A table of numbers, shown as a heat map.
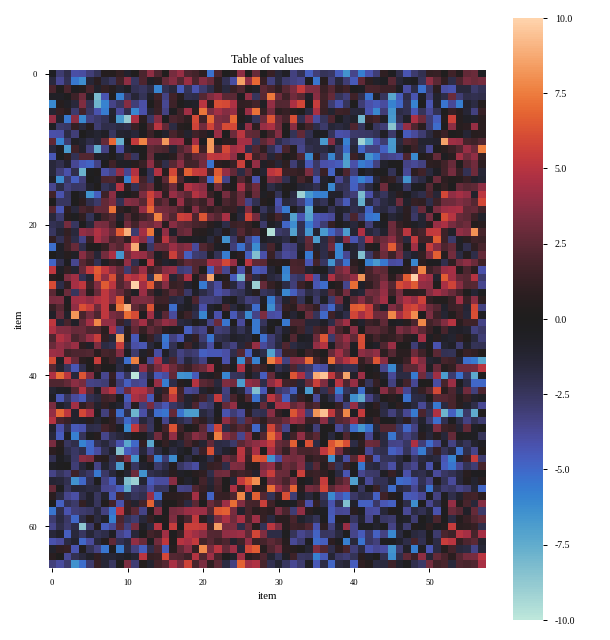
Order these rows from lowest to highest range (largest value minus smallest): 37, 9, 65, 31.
37, 65, 31, 9
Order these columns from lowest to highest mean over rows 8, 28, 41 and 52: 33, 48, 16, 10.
48, 10, 16, 33
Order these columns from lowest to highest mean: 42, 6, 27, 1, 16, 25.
42, 1, 6, 27, 25, 16
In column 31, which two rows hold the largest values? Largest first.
56, 44
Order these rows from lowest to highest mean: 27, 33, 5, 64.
5, 64, 33, 27
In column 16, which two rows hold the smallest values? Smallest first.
51, 31
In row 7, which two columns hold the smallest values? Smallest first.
45, 51
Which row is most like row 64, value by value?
39
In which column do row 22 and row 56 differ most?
27
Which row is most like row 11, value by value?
25
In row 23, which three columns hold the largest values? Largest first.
11, 45, 50
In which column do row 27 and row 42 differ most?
41
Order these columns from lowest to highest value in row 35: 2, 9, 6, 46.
46, 2, 6, 9
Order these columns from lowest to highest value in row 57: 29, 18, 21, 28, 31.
18, 31, 29, 21, 28
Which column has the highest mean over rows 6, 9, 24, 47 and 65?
16
